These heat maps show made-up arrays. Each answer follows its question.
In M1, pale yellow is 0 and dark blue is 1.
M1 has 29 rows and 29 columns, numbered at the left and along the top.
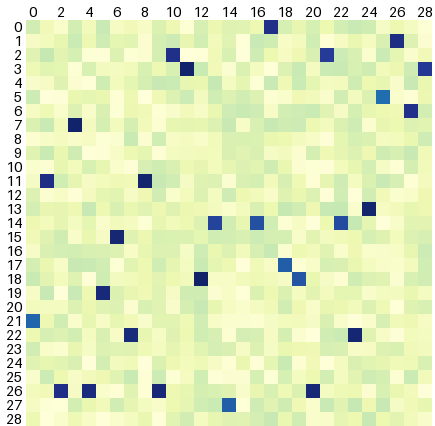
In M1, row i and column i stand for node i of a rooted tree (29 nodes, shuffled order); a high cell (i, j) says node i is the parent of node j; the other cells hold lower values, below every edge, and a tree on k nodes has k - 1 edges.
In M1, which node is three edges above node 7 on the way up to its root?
27
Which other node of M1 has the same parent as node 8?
1
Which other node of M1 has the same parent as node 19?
12
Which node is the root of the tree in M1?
15
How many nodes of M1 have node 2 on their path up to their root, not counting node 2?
9
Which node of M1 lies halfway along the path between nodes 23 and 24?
14
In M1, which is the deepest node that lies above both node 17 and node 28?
3
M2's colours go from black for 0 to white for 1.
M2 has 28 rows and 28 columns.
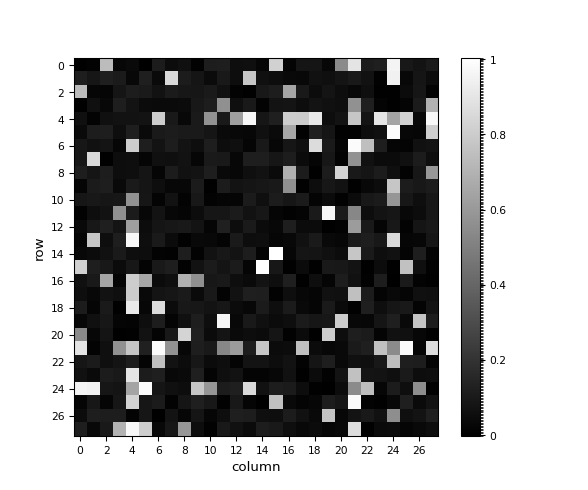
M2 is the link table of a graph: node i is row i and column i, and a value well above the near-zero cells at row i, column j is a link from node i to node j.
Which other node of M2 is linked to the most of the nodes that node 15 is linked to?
node 21
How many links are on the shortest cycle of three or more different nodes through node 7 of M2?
4
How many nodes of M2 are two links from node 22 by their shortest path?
10
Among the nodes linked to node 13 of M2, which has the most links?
node 4
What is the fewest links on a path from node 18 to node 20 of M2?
4
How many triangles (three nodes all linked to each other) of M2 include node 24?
5
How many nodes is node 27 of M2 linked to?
5
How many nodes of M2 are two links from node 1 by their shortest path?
8
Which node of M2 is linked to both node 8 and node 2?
node 16
